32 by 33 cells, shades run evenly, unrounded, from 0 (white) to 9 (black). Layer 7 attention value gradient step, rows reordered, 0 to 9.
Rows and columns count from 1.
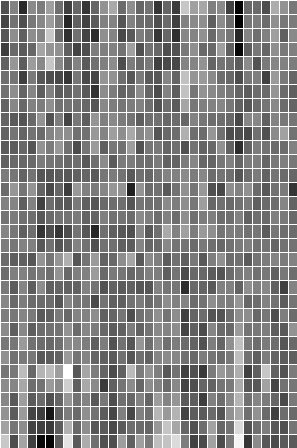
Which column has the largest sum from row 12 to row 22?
15
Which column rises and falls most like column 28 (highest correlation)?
9
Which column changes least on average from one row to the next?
22
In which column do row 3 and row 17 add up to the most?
11
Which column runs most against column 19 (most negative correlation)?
5
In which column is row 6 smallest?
21
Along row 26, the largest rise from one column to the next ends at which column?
28
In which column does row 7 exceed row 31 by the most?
27
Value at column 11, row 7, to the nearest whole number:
7
